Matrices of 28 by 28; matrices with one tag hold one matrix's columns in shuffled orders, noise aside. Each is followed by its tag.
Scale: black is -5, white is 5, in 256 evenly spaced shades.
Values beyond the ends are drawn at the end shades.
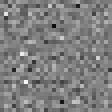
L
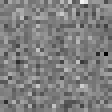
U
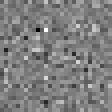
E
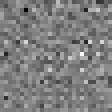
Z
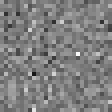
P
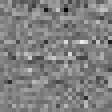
Z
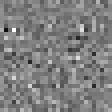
E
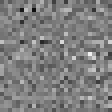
Z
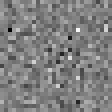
E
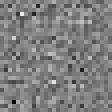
L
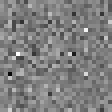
P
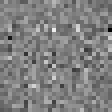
E
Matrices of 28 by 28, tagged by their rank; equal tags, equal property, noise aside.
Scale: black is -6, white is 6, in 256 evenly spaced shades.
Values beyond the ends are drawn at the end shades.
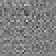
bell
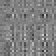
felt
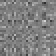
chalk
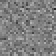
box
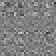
bell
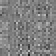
bell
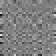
felt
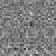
box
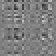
felt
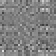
bell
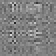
chalk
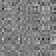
chalk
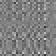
felt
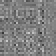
chalk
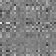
chalk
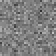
box
